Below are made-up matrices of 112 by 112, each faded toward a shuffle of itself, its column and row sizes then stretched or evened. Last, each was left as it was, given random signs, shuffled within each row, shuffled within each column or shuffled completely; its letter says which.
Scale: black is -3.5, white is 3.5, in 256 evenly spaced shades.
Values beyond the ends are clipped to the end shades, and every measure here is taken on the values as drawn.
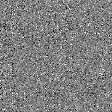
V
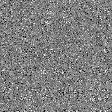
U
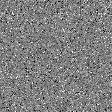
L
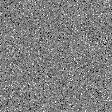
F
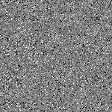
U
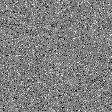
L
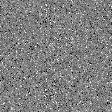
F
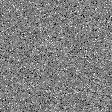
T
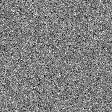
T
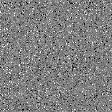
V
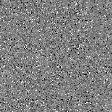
V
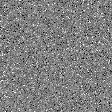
F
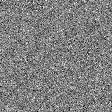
T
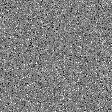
F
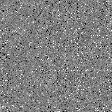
U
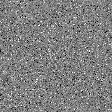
L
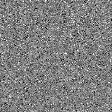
V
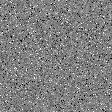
T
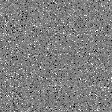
V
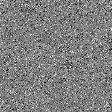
U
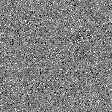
L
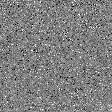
L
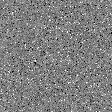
T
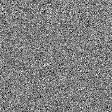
U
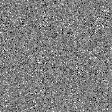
V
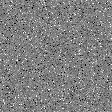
T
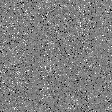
F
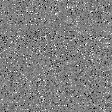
V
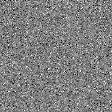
U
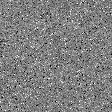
T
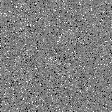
F
